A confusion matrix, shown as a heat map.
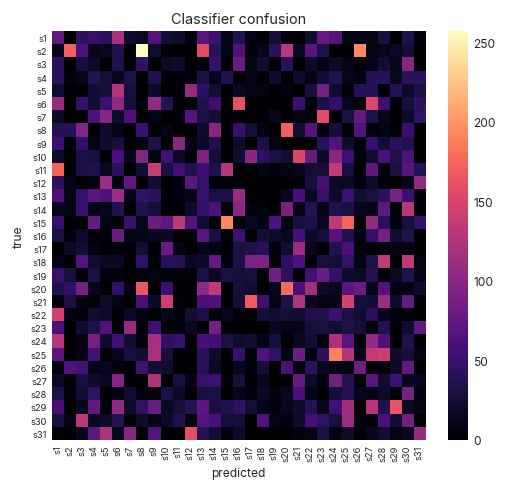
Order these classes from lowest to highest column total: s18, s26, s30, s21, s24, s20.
s18, s26, s20, s21, s30, s24
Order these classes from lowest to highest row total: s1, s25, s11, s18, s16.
s16, s1, s18, s11, s25
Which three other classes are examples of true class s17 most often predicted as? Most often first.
s21, s10, s25
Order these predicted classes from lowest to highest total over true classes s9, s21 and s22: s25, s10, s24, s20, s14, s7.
s7, s20, s14, s24, s10, s25
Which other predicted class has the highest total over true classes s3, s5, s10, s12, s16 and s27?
s6
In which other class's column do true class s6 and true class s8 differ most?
s20
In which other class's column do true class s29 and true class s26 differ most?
s27
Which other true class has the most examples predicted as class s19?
s15
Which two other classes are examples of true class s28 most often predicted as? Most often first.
s30, s21
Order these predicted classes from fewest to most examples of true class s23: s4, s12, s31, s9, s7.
s12, s4, s9, s31, s7
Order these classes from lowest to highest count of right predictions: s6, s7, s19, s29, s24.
s7, s19, s6, s24, s29
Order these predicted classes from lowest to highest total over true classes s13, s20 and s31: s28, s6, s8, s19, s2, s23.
s19, s2, s23, s28, s6, s8
